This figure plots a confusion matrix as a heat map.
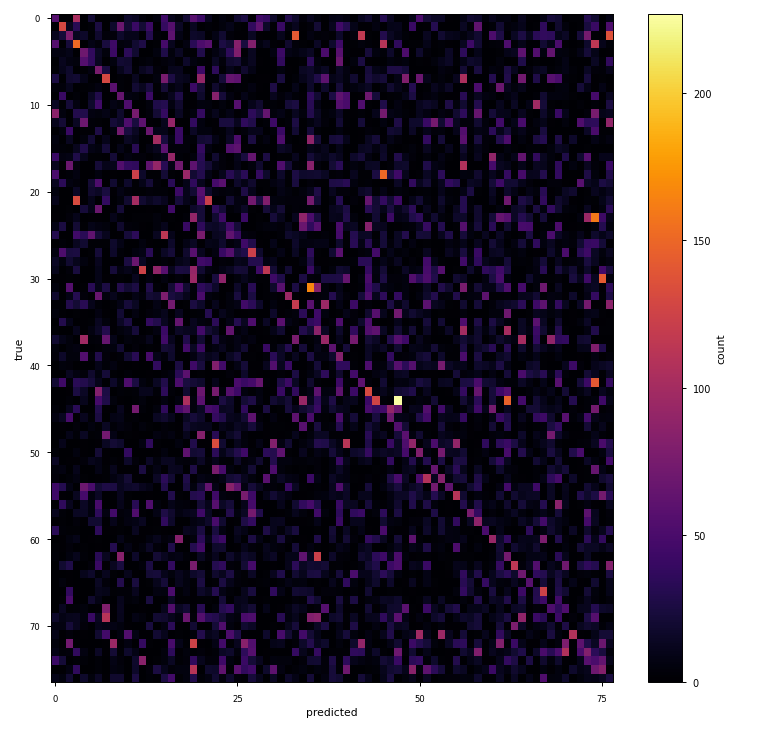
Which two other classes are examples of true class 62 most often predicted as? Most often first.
36, 9
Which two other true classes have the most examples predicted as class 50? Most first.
71, 7
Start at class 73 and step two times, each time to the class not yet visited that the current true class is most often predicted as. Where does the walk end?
63
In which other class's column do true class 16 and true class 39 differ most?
60
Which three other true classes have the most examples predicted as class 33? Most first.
2, 37, 46
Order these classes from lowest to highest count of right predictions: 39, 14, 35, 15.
35, 15, 39, 14
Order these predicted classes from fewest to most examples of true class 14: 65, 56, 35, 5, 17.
65, 5, 17, 56, 35
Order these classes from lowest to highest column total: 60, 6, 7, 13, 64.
13, 7, 60, 6, 64
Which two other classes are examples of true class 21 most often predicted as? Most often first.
3, 11
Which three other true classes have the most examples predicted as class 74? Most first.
23, 42, 3
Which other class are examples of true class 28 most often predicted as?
11
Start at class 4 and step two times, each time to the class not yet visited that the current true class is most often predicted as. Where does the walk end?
15
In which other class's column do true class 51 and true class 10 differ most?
66
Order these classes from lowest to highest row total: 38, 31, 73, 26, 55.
26, 38, 55, 73, 31
